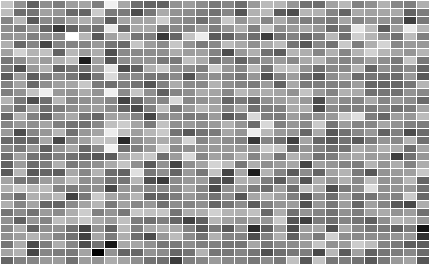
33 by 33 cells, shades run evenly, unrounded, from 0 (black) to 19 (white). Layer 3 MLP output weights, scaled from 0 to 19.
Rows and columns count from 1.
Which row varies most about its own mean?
5
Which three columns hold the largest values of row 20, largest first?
15, 12, 11
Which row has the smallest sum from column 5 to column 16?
32
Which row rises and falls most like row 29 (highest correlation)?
30
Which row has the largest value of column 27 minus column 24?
6
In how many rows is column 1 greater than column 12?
18
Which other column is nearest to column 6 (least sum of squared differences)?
16
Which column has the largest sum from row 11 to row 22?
9
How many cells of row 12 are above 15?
2
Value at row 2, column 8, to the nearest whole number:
15
